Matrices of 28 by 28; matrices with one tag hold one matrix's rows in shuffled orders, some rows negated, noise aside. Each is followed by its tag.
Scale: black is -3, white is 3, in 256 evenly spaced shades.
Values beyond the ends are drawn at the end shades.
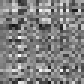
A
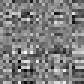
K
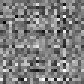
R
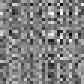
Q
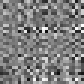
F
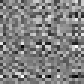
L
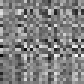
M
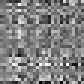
A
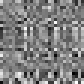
M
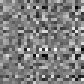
F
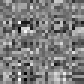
K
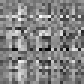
A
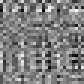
L
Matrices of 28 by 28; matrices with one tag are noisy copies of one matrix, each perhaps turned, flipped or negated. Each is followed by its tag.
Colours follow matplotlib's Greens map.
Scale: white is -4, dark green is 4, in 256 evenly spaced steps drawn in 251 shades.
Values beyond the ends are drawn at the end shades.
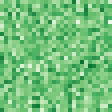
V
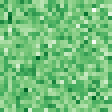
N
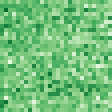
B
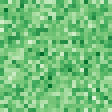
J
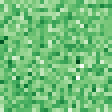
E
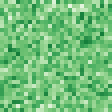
N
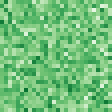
N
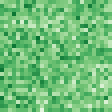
B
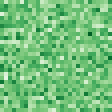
V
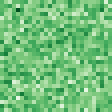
N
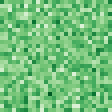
V
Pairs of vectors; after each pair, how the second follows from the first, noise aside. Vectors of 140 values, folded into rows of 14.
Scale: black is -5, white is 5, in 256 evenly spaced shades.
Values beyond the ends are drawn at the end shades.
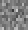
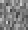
shuffled.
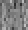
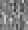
wrapped around, negated.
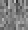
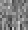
reversed.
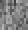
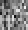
wrapped around, negated, scaled up.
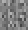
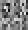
wrapped around, scaled up.
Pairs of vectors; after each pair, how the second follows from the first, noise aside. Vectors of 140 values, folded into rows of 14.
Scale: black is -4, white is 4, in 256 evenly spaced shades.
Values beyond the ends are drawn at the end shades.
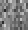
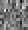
sign-scrambled.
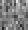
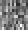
negated.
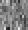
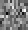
wrapped around, negated.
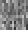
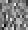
shuffled.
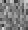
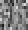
sign-scrambled.
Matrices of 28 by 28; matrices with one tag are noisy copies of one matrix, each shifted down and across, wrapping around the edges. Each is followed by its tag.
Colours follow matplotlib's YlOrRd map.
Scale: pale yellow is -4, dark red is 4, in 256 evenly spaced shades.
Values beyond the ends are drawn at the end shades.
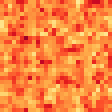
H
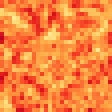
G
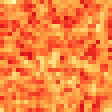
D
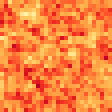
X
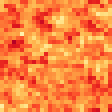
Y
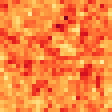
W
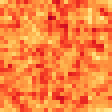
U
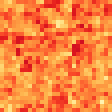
W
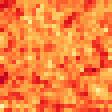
W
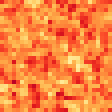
X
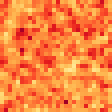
D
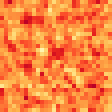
H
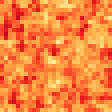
U
